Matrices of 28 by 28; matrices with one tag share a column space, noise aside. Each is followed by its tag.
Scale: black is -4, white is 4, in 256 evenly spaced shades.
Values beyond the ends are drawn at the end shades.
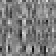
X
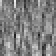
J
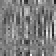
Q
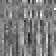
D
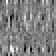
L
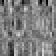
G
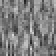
J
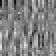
J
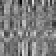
G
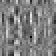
Q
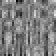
D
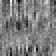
L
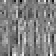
D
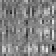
X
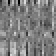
G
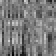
D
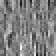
J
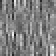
J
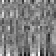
D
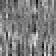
J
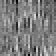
L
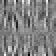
L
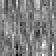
J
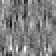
L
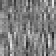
J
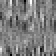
L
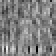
X
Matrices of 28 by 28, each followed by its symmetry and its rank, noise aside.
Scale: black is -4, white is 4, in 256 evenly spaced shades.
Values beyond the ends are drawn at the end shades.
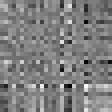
no symmetry, rank two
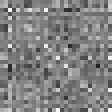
symmetric, rank three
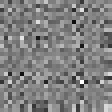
symmetric, rank three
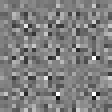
symmetric, rank three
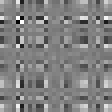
symmetric, rank one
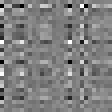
no symmetry, rank one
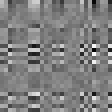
no symmetry, rank one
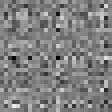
no symmetry, rank three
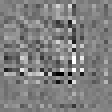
antisymmetric, rank two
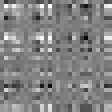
no symmetry, rank two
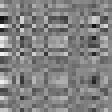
no symmetry, rank one
